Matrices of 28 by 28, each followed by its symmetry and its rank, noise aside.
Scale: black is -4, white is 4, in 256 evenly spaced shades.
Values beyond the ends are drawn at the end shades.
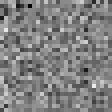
no symmetry, rank six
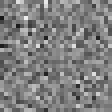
antisymmetric, rank six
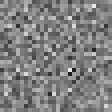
symmetric, rank six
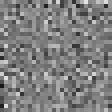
antisymmetric, rank six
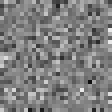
antisymmetric, rank six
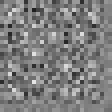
symmetric, rank four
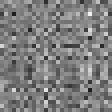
no symmetry, rank four
